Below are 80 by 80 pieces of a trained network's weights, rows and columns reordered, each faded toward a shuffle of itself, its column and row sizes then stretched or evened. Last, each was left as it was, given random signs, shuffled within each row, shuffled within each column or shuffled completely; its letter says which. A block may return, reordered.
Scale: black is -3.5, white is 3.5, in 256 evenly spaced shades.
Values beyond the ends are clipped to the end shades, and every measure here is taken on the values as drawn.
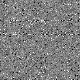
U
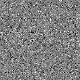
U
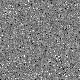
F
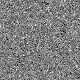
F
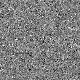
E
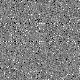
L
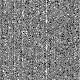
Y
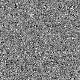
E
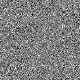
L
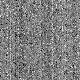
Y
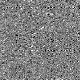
L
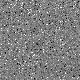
F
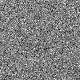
F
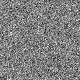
F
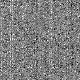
L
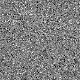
U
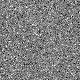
F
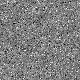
F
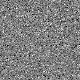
E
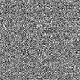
L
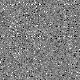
L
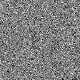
Y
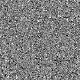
U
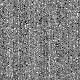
Y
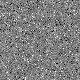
F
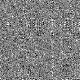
L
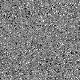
E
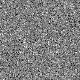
E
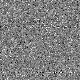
E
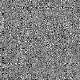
L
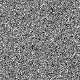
Y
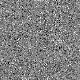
U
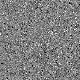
Y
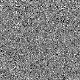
U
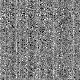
L
